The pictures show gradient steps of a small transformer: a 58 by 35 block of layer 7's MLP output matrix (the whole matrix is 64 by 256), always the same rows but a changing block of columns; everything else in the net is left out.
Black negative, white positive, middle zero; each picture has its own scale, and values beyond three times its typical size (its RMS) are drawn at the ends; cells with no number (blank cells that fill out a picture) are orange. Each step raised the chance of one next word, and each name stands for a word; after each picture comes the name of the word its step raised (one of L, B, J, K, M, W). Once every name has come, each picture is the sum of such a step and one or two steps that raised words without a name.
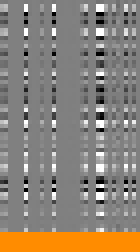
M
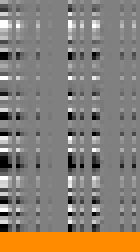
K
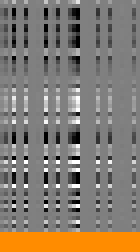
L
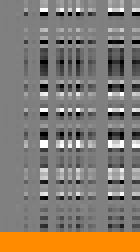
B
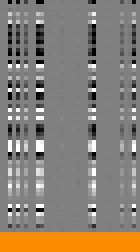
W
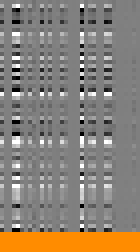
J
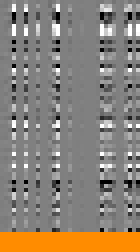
M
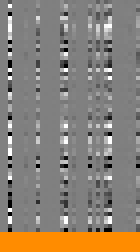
K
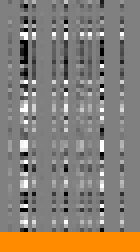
W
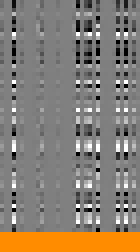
W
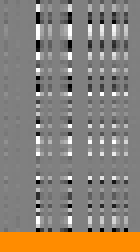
J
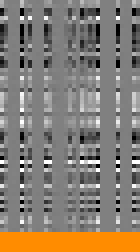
L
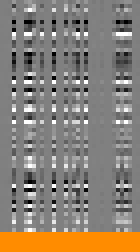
M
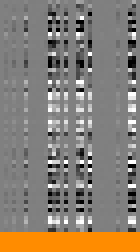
L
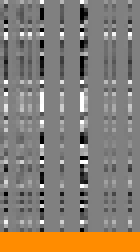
L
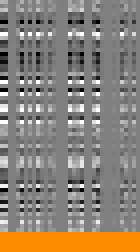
M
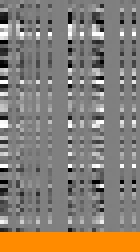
M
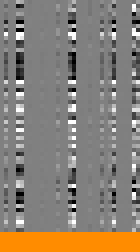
M
